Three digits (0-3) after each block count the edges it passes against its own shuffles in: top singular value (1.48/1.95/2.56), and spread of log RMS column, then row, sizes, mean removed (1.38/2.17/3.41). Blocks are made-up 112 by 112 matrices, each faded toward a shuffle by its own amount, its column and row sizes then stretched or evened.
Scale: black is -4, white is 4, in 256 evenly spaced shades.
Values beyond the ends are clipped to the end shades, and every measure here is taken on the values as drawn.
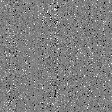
1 2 0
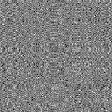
3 1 0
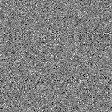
2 0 1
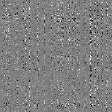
1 3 2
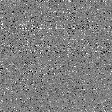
1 1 2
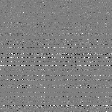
1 1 3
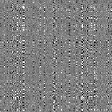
3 3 2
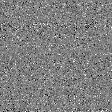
0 0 2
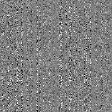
0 3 1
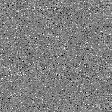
1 0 1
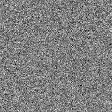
1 1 0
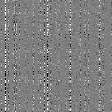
3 3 1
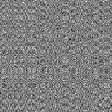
3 0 0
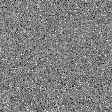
0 0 1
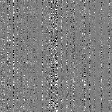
2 3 1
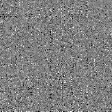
1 2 1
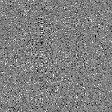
2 1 0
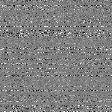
1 0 3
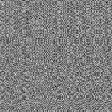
3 1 0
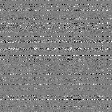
2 1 3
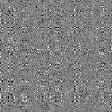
3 2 2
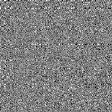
2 1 2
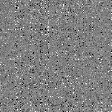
1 2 1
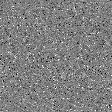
0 0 1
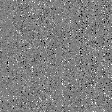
0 2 0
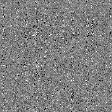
0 2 1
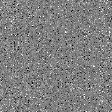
0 2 0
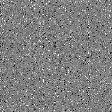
2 1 0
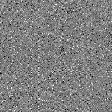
2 1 0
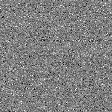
1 0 1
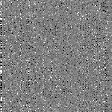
2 2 0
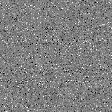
1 0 1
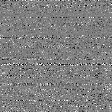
2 0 3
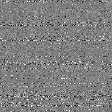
1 0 3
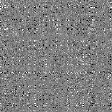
2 2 2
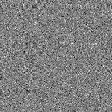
2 0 0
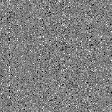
1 2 0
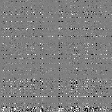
2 2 3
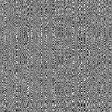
3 3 1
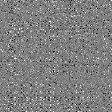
2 2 2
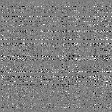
1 2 3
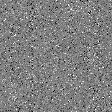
1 1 0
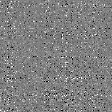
0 2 2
